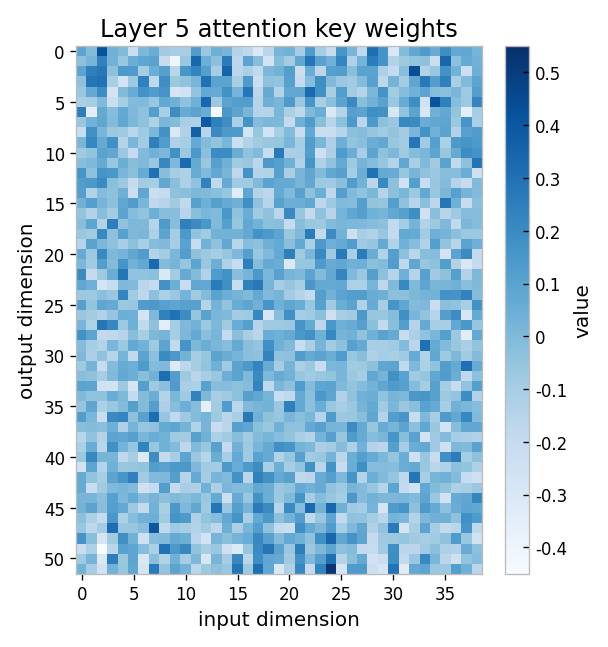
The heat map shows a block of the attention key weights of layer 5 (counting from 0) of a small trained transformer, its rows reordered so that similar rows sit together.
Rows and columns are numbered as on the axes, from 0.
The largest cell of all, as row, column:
51, 24
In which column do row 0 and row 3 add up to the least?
17
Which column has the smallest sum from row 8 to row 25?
15
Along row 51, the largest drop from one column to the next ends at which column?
25
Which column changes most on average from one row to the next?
37
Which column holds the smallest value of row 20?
35
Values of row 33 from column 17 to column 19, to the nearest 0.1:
0.2 -0.2 0
